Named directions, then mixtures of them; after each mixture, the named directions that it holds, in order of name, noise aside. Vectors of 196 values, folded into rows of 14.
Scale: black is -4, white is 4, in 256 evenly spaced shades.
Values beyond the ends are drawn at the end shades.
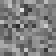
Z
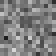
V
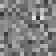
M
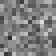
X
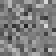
M, Z.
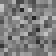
X, Z.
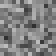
M, V, Z.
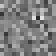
M.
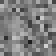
M, V, X.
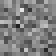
Z.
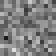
V, Z.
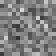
M, V, Z.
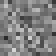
V.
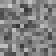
M, Z.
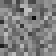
M, X, Z.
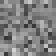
V, X, Z.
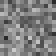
V.
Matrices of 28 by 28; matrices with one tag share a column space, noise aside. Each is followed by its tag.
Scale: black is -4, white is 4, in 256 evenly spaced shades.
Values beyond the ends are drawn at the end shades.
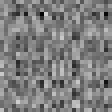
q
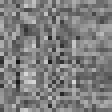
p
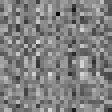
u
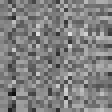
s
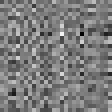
s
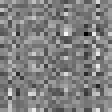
s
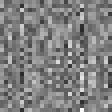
p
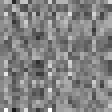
q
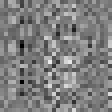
p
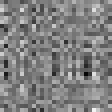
u
